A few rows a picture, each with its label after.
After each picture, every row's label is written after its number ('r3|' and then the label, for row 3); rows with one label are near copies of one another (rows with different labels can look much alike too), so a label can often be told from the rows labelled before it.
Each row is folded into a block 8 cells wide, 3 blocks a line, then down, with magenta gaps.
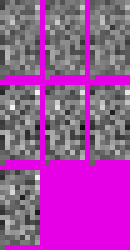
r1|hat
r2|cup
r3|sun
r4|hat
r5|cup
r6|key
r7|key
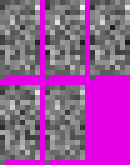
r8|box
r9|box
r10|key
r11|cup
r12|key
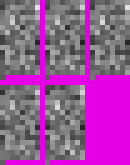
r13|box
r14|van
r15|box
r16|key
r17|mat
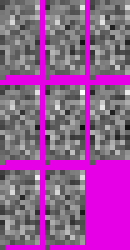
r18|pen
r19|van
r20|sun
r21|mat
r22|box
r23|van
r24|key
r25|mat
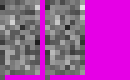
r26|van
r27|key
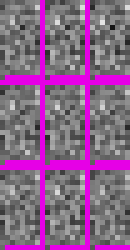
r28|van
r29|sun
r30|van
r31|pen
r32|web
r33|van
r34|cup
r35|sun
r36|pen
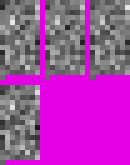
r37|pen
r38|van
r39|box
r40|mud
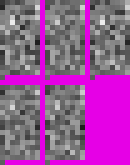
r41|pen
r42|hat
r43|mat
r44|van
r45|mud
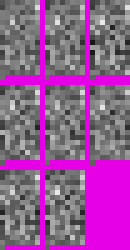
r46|box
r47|pen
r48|cup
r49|pen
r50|key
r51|van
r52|cup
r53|web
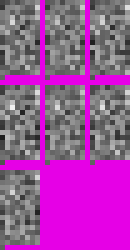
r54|pen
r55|sun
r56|cup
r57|web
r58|sun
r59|sun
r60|van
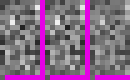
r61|sun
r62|sun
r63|web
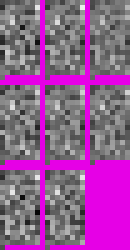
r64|key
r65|box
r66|pen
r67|mat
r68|mat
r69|hat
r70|van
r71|cup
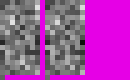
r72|mat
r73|cup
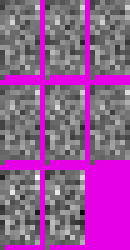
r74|pen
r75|key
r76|hat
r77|box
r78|hat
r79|box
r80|box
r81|mud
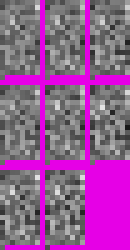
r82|box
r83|mat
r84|web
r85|cup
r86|mat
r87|cup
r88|cup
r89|sun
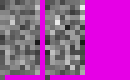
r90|mud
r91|sun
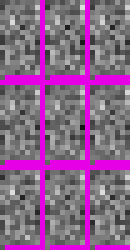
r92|sun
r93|key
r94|key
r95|key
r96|mud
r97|key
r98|van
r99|key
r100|sun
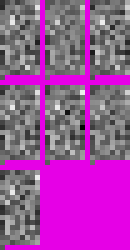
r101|pen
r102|hat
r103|web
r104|hat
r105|van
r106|cup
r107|hat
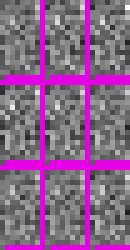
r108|web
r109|mat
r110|box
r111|hat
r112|hat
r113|mud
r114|sun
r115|web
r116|key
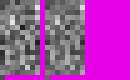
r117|sun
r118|cup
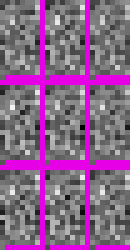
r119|mat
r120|pen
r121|pen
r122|pen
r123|mud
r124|van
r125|cup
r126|van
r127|pen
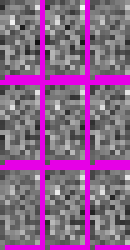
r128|van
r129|key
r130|mud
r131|hat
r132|mat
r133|hat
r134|cup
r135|web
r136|cup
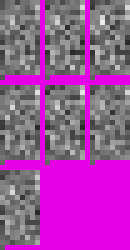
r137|sun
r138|web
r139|pen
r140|box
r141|mat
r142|key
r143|web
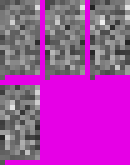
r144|box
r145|box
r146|web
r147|web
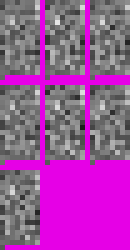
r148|web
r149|hat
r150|van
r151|box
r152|mat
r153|pen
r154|web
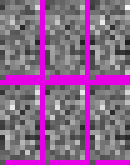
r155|van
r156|cup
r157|cup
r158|web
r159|box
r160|web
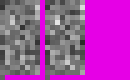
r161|pen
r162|mat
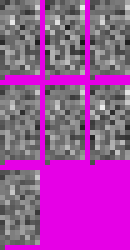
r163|mat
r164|cup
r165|mat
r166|van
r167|mat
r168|web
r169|box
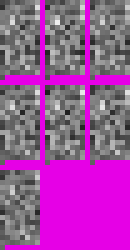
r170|pen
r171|web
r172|key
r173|web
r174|key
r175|pen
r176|mat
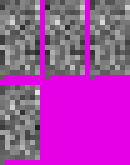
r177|web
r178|web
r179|hat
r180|box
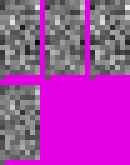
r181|van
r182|mat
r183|key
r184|sun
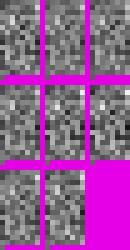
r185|cup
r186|van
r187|web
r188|mud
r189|cup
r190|cup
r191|cup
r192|mat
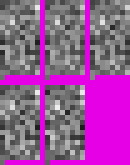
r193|cup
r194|sun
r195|cup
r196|cup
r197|web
